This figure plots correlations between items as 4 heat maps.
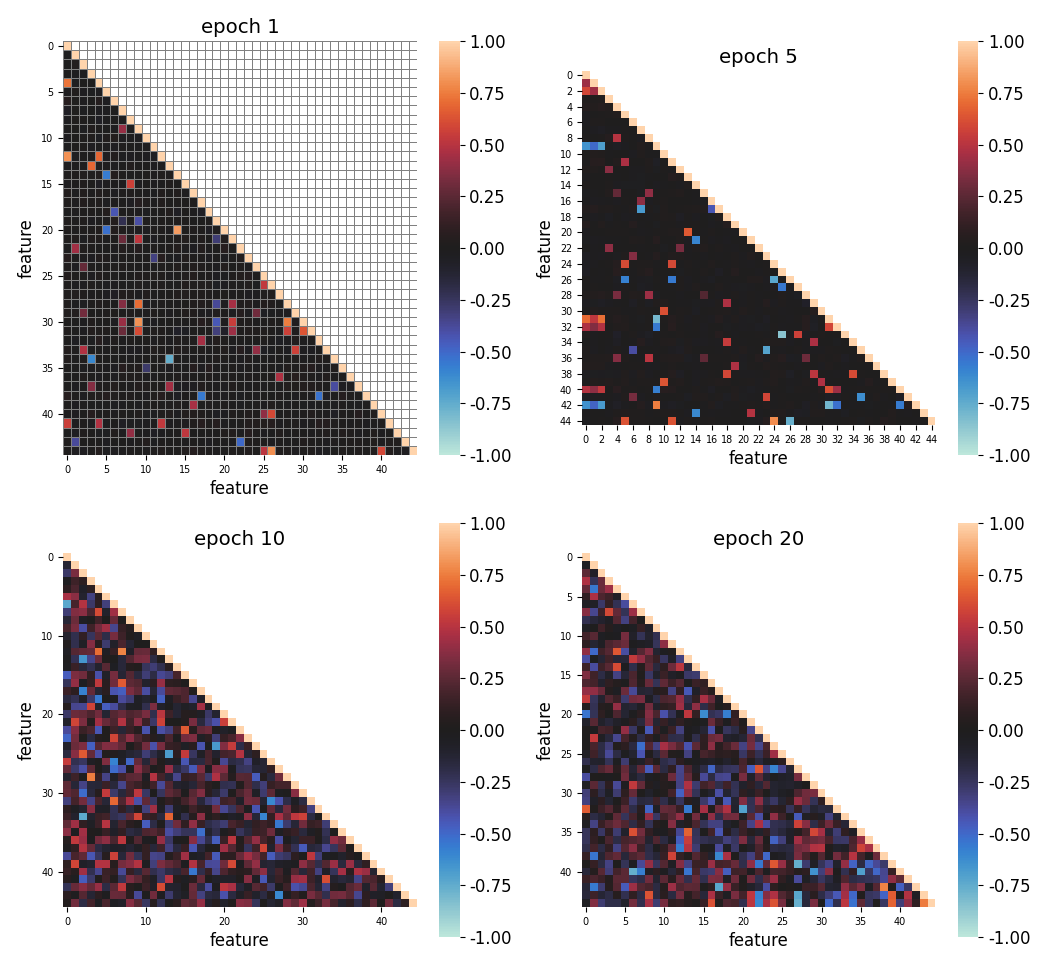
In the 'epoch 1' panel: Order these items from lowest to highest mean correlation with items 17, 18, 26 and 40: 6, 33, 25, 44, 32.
6, 33, 32, 25, 44
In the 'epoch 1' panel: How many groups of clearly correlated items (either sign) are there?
14
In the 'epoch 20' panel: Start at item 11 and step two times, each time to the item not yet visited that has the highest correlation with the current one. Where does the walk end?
42
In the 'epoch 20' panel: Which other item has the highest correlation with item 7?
3
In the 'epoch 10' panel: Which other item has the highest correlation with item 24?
21
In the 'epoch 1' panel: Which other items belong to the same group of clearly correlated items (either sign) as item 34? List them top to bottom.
3, 13, 37
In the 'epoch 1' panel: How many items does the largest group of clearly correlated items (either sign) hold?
7
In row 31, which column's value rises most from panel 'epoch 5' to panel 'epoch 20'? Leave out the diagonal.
9
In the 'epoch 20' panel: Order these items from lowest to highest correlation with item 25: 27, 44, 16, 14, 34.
27, 34, 14, 16, 44
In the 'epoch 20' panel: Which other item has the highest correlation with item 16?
44
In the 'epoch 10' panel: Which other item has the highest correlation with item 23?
6
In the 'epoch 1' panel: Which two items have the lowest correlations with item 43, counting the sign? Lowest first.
22, 1
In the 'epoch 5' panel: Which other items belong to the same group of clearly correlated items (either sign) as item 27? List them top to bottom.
25, 33
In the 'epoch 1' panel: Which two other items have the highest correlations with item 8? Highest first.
15, 42
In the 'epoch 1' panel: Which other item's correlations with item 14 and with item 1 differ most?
20
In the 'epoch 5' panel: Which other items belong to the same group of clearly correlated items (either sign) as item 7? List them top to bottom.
16, 17
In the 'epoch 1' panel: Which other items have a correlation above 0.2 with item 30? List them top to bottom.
7, 9, 21, 28, 31
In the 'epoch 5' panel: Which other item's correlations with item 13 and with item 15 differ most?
20
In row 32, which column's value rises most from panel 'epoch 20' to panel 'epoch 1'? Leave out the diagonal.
20
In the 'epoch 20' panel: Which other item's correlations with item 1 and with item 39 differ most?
12
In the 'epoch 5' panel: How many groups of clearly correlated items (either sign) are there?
12
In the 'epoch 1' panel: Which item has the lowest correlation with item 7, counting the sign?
19
